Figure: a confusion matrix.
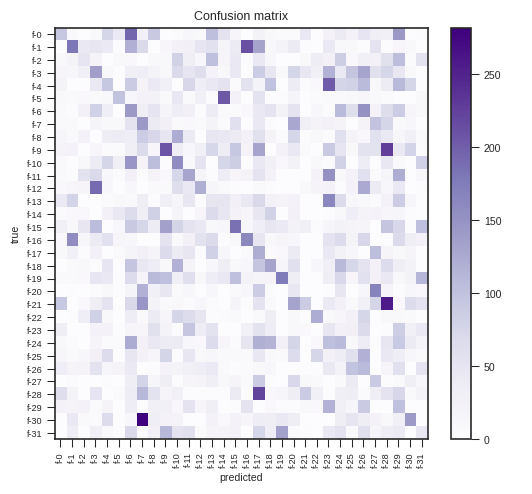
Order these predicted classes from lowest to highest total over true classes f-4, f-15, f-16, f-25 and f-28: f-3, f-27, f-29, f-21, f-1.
f-27, f-21, f-1, f-3, f-29
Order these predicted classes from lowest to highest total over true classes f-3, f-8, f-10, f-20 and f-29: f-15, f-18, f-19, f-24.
f-19, f-18, f-15, f-24
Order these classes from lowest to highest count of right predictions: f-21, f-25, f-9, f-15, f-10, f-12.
f-25, f-21, f-12, f-10, f-15, f-9
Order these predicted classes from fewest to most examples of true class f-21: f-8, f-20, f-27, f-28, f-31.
f-8, f-31, f-27, f-20, f-28
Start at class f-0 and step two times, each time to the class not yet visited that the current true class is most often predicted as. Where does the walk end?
f-26
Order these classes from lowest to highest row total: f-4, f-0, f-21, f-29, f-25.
f-29, f-25, f-0, f-21, f-4
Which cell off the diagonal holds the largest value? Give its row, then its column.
f-30, f-7
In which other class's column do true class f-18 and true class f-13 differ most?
f-23
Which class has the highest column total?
f-17
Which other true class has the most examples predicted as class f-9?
f-15
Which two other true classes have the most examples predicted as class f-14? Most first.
f-5, f-10
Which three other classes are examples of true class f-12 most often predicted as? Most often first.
f-3, f-26, f-10
